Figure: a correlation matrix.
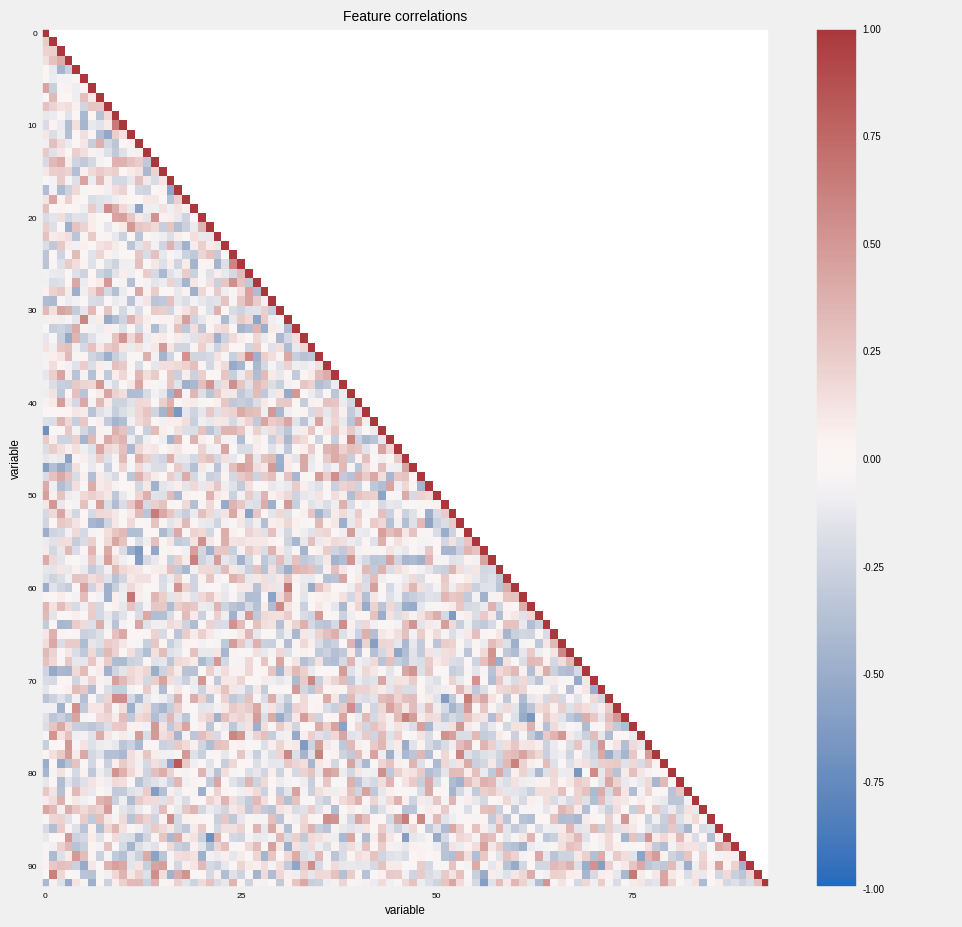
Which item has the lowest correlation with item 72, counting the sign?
51
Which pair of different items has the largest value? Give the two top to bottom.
17, 79
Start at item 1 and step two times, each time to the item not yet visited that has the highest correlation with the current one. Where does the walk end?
75
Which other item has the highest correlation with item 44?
39
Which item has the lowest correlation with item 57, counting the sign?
12
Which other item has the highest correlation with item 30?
62
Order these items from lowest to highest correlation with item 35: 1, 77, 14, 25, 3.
14, 1, 25, 3, 77
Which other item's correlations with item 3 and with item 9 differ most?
10
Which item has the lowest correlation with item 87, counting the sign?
21
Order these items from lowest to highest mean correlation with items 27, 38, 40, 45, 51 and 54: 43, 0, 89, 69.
0, 89, 69, 43
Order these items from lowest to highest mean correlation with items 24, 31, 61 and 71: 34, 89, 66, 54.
34, 54, 66, 89
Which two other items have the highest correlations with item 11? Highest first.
61, 21
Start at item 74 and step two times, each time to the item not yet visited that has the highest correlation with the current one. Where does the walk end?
85
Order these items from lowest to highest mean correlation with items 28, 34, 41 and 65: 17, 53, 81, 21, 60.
17, 60, 53, 81, 21
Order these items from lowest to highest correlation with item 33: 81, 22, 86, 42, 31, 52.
22, 42, 31, 81, 52, 86
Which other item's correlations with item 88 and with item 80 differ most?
68
